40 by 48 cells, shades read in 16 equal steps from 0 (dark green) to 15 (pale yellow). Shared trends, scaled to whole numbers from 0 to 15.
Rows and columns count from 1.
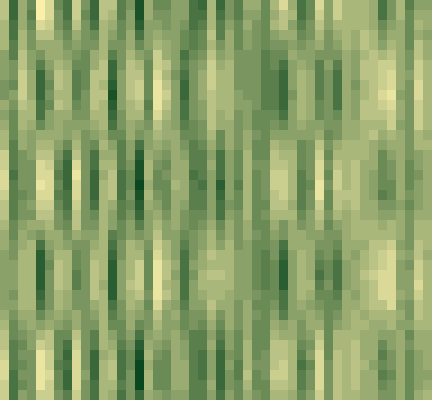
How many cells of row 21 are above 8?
19
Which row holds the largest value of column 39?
20
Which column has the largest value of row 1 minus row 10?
5
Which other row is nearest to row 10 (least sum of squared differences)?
9
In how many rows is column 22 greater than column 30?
17
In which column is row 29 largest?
18
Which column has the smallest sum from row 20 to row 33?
13
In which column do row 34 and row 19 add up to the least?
16
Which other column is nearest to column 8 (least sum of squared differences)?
25
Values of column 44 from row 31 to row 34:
13 10 10 8
